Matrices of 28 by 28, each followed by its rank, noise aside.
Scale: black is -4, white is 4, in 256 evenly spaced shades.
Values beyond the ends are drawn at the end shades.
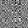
three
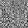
four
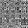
four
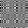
one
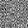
four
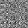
five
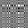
one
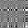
one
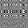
one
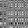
one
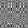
one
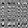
two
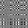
one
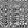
three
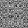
four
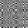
one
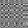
one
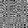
three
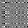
one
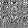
three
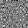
five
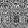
four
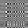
one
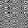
three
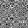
five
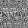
five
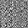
five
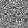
five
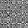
four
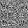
five
